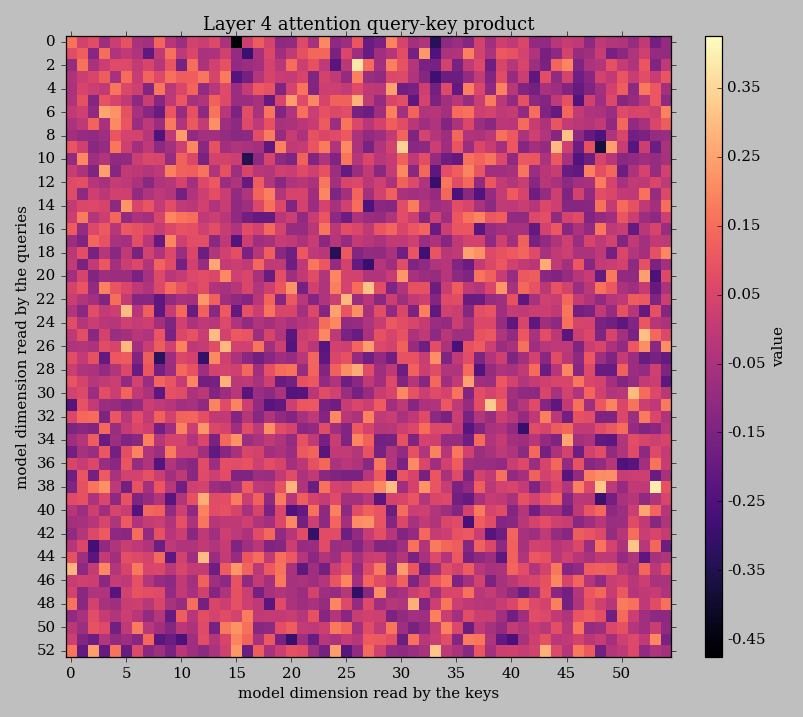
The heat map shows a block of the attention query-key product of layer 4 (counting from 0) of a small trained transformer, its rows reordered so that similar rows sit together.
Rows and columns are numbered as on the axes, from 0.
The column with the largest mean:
14
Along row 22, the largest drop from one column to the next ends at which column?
26
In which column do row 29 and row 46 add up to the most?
46
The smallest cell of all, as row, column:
0, 15
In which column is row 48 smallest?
18
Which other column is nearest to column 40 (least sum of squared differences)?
17
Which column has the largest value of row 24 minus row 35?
23
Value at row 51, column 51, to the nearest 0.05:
0.05
